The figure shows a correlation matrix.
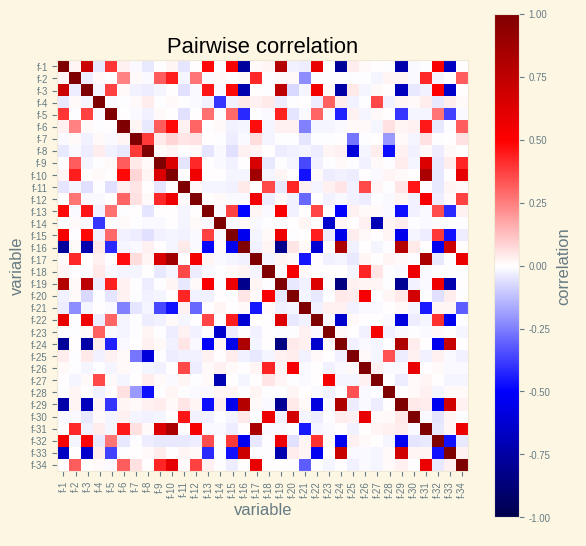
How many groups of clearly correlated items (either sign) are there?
5
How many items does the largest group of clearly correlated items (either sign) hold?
12
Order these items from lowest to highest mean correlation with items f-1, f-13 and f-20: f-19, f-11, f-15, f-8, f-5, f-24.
f-24, f-8, f-11, f-5, f-15, f-19
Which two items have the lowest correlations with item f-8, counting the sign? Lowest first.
f-25, f-28
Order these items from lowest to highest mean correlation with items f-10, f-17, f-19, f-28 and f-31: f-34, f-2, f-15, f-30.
f-30, f-15, f-2, f-34
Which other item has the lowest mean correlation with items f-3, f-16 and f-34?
f-21
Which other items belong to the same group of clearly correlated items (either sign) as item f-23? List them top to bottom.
f-4, f-14, f-27
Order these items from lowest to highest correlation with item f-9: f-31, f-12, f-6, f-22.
f-22, f-6, f-12, f-31
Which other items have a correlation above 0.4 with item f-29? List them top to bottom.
f-16, f-24, f-33
